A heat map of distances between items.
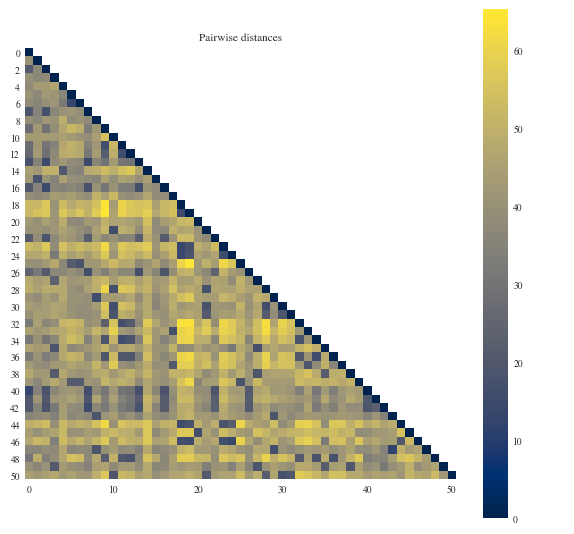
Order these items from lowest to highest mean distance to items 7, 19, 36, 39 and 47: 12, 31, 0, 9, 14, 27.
0, 12, 9, 31, 27, 14
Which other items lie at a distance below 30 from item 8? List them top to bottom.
29, 43, 47
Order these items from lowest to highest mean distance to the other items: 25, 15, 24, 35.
15, 35, 24, 25
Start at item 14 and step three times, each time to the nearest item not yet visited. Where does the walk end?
5
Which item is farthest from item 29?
19
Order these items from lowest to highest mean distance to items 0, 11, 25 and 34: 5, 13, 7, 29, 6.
13, 7, 6, 5, 29
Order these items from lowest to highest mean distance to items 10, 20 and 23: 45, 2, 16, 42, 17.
45, 42, 16, 2, 17
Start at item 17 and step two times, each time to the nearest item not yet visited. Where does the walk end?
37
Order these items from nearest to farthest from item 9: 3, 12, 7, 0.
12, 0, 7, 3
